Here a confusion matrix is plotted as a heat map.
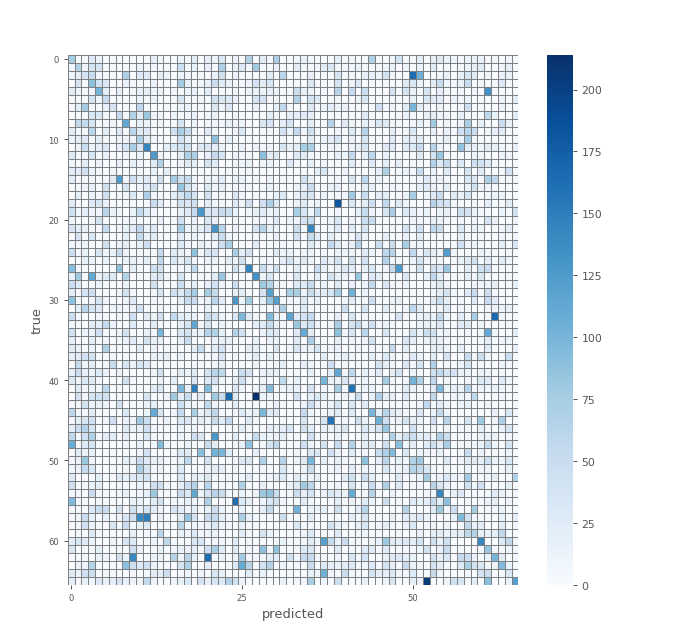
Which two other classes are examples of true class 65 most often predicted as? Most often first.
52, 61
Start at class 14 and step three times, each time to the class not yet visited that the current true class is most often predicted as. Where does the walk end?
50
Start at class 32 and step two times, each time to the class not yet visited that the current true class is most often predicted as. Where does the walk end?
20
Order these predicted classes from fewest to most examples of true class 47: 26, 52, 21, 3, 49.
26, 52, 49, 3, 21
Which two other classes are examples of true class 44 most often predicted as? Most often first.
12, 28
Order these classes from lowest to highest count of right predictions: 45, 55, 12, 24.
24, 55, 45, 12
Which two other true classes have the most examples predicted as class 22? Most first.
49, 27
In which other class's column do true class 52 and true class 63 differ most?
25
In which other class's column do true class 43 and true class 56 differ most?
33
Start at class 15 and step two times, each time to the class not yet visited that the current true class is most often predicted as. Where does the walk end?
11
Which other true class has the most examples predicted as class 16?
41
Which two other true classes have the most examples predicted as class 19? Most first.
49, 36
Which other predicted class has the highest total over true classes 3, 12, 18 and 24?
39
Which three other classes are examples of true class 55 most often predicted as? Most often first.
24, 0, 20
